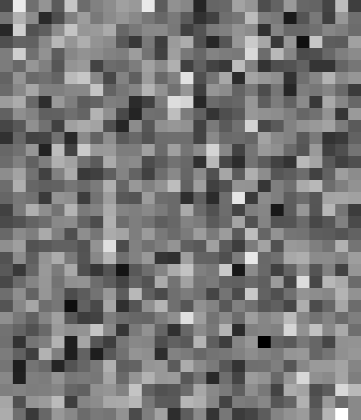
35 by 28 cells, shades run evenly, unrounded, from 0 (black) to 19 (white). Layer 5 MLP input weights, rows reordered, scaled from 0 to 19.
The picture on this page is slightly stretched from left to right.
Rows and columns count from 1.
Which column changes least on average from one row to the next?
1
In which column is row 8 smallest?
23
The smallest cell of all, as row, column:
29, 21
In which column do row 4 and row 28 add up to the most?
25
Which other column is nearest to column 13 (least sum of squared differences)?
3
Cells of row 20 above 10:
10
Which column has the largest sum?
20
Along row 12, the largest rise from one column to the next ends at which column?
7
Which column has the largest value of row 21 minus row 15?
9
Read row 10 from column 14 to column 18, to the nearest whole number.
14 9 7 4 6
